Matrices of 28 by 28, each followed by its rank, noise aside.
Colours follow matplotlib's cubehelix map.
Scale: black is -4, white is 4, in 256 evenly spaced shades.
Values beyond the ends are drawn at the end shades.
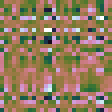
two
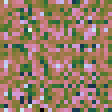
four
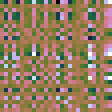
two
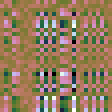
one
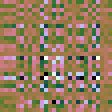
two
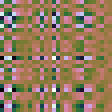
one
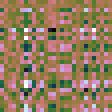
two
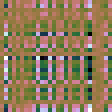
one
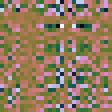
three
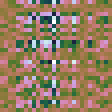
two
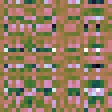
two
